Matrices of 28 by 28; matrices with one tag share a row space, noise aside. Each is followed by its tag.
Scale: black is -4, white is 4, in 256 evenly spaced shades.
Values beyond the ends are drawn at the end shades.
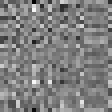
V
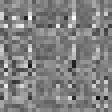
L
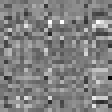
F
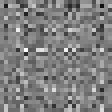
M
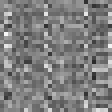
F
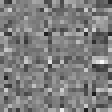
F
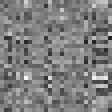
F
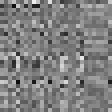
V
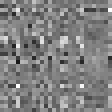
V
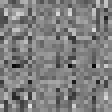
L
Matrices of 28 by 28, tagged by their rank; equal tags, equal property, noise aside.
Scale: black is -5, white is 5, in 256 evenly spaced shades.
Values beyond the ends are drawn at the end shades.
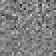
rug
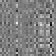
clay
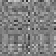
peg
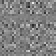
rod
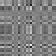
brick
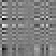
brick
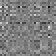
peg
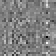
rod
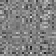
rod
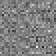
rod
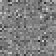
rug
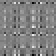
brick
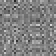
rod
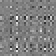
clay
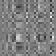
clay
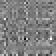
peg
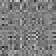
rod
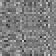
rod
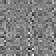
rod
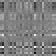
brick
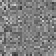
rug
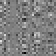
peg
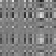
brick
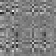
clay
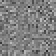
rug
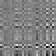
brick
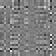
peg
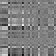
brick
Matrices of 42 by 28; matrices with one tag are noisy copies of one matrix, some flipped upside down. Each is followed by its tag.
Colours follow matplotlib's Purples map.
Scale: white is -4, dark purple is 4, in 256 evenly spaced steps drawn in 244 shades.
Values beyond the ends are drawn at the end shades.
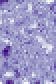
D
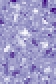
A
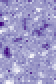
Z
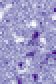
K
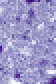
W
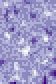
A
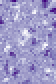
A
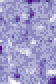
W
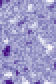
D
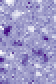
Z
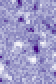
K
